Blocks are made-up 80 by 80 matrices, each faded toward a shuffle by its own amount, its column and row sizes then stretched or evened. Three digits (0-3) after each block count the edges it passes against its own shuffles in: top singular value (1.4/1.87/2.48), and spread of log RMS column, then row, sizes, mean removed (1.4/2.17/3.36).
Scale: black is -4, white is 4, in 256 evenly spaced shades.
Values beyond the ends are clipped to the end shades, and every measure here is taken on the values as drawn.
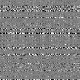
3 0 3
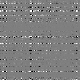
3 2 3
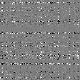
2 2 3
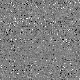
0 1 2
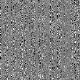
0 3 0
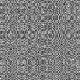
3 2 0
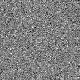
1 0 0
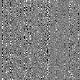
2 3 0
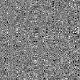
2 2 1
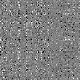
2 2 1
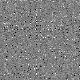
1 1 1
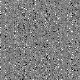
1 2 0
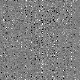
0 2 1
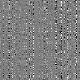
3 3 1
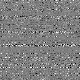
1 0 3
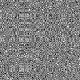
3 0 0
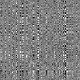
3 3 1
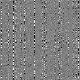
2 3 1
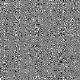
0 2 2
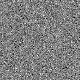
0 1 0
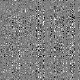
0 3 2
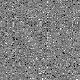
2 1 0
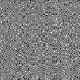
3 1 0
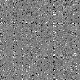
2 2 1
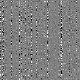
1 3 1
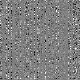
0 3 1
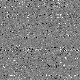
0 0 2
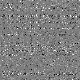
1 1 2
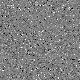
0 0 1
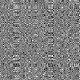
3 2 1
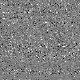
0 0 2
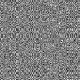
3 2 0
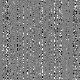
2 3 0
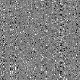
2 2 0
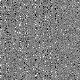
1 2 0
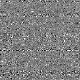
2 1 2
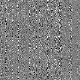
0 3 1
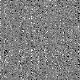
0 2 1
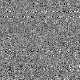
1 1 2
